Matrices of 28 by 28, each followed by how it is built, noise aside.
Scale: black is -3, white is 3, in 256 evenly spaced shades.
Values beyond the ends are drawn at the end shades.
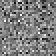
low rank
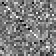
diagonal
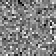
noise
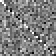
diagonal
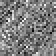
Hankel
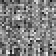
blocks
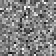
noise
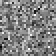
noise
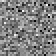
repeating rows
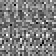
repeating columns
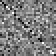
diagonal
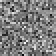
noise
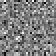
low rank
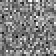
blocks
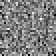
repeating columns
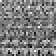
repeating columns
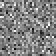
blocks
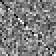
diagonal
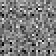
low rank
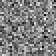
blocks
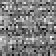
blocks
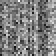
blocks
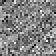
Hankel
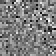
upper triangular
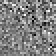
upper triangular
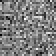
blocks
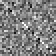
diagonal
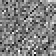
Hankel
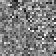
upper triangular
